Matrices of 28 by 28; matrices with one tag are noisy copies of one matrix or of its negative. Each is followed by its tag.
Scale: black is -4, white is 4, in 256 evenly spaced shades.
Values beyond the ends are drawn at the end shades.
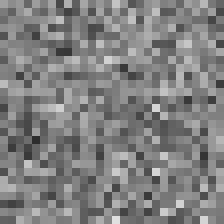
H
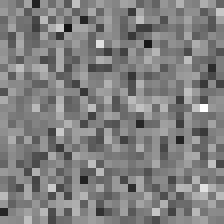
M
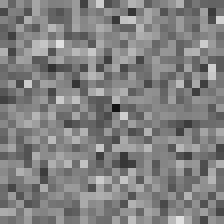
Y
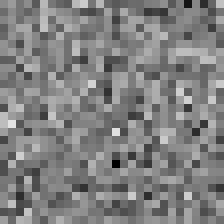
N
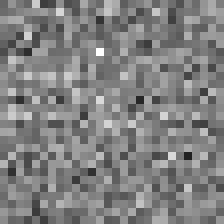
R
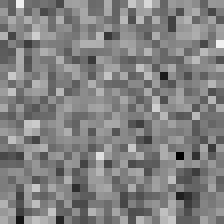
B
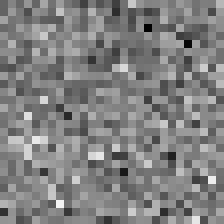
H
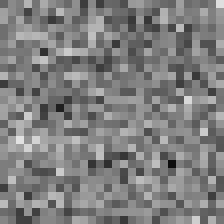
H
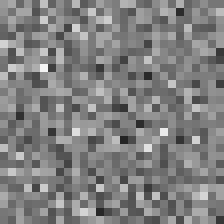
M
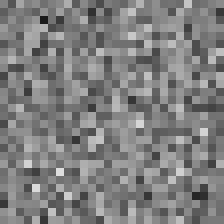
M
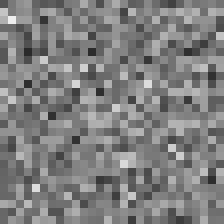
Y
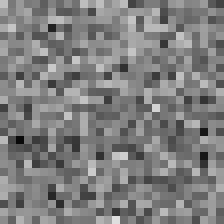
H
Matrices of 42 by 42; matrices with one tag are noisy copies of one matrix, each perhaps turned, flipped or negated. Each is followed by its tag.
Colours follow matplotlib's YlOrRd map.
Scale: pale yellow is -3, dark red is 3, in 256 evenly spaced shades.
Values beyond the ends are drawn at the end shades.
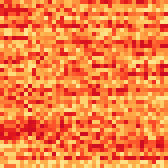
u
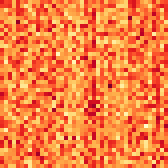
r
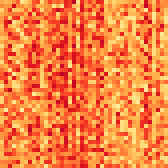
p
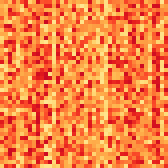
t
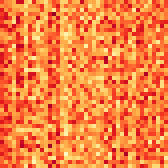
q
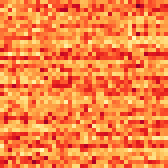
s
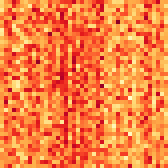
p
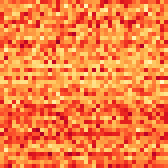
p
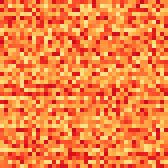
r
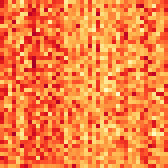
p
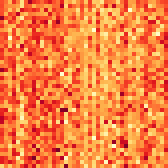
p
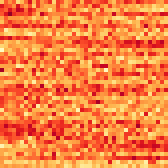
u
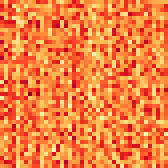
r
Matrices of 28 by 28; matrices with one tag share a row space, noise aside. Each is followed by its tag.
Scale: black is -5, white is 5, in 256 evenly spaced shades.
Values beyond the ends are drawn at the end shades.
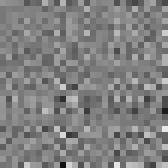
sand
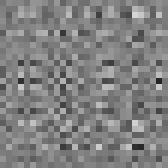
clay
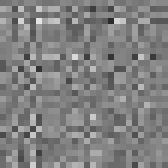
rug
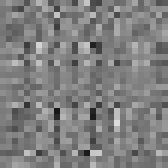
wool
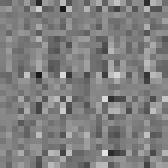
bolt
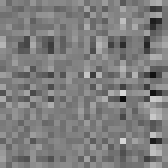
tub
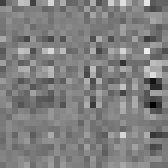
tub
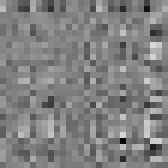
tub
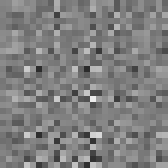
wool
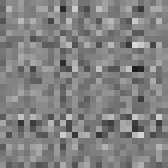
clay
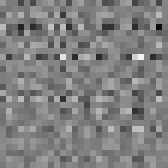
clay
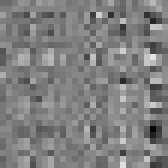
tub
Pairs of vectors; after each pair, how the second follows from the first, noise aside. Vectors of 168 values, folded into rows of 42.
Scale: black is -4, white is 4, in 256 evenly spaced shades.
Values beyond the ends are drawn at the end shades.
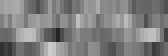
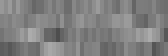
shrunk.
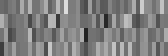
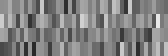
wrapped around, negated.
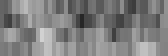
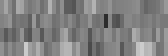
wrapped around, negated, partly zeroed.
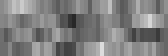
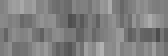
shrunk.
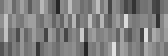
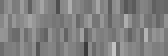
shrunk.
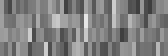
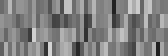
negated.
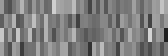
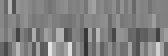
wrapped around, partly zeroed.
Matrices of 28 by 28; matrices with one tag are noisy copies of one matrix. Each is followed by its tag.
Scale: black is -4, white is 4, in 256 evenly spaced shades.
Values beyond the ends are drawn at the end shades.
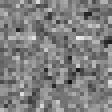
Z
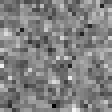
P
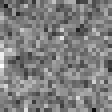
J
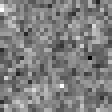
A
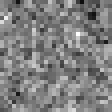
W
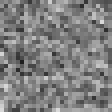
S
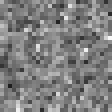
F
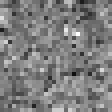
W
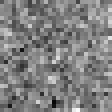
P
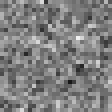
Z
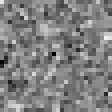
F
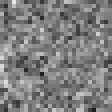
J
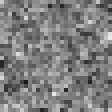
F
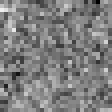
A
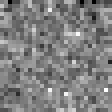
W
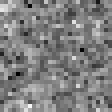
A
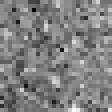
P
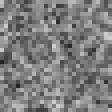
F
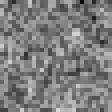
W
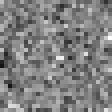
F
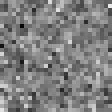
S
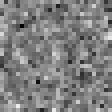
F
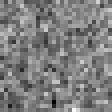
P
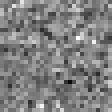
Z
